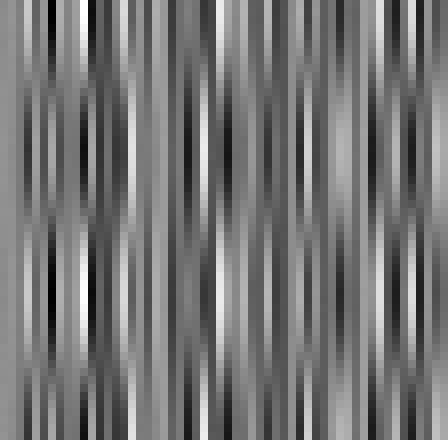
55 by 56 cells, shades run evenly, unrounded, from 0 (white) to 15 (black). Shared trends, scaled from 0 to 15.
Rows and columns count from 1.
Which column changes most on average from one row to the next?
11
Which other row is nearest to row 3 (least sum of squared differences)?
36
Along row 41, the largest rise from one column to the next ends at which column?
12
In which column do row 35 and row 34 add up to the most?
7
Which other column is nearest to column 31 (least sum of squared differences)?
10
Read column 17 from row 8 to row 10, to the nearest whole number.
7 7 6
